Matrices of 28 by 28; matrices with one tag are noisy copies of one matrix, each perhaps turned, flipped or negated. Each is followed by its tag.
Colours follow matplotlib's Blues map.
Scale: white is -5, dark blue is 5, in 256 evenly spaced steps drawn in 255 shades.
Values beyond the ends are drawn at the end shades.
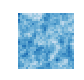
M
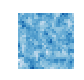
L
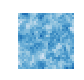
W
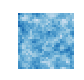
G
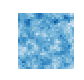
G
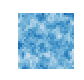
W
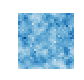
G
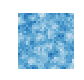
W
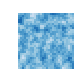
L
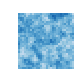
M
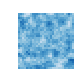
L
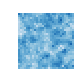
M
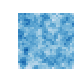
G
